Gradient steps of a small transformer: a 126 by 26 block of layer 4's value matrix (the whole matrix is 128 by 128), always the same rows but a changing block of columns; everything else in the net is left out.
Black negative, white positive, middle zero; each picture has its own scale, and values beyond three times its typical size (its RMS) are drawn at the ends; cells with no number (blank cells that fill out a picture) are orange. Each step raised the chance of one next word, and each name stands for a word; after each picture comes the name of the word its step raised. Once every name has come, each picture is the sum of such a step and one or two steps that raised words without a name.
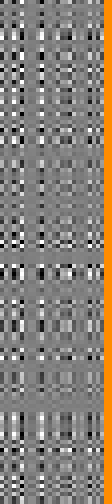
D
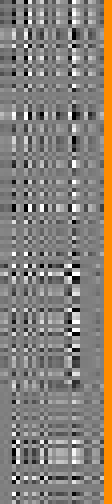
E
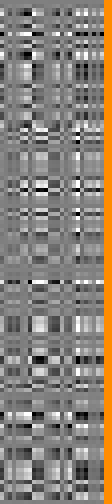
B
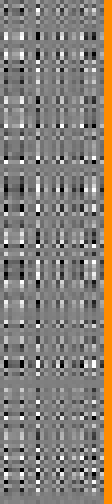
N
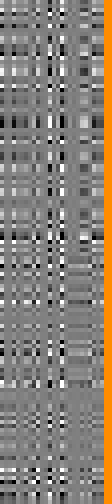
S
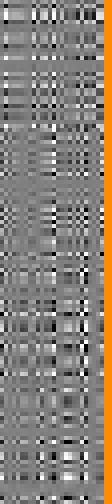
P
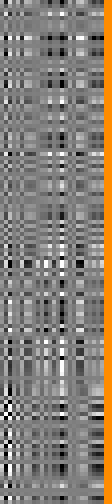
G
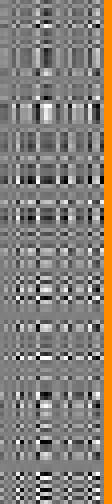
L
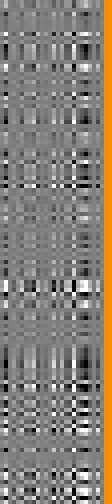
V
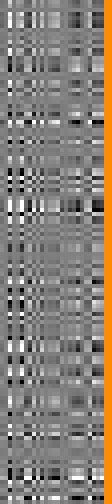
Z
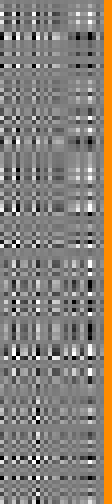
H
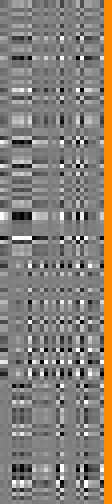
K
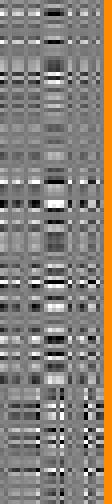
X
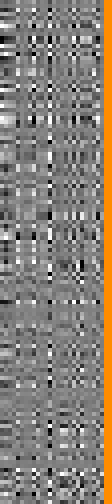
S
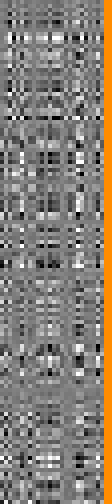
H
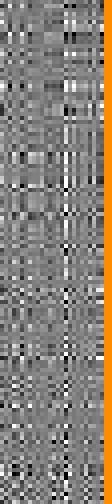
L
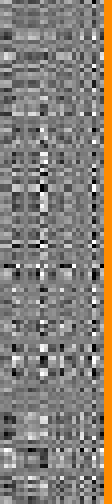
D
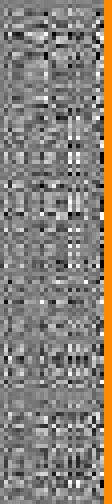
B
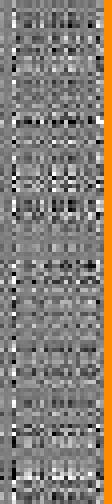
Z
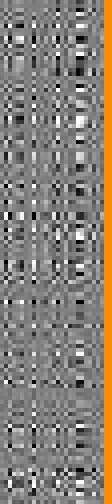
S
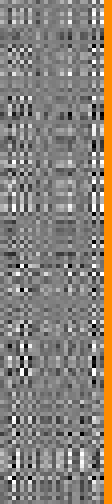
E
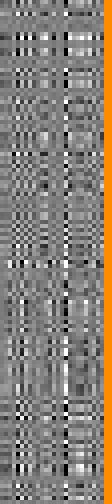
G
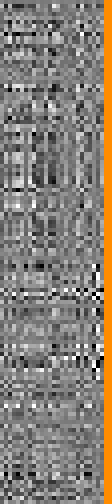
L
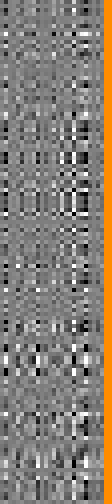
B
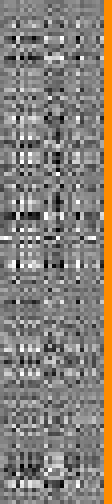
K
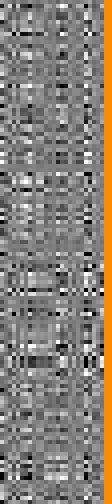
P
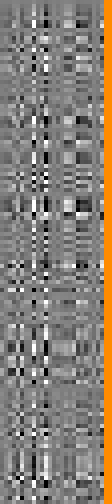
Z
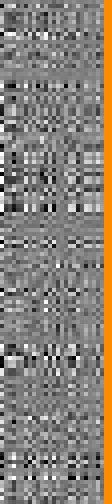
H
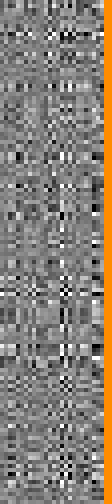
N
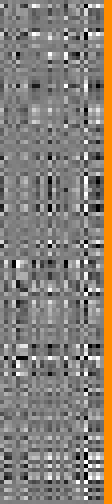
N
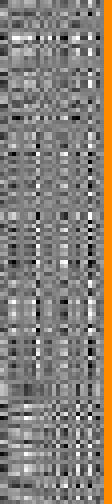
G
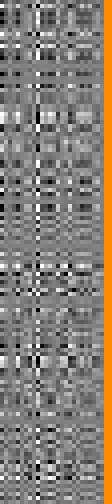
E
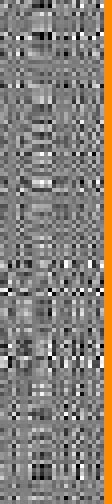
G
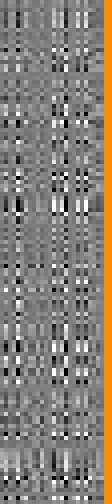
Z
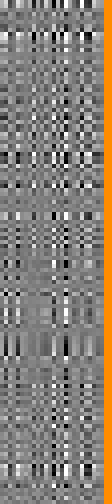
G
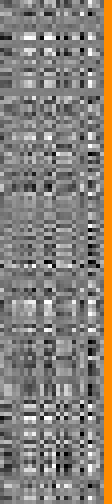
G
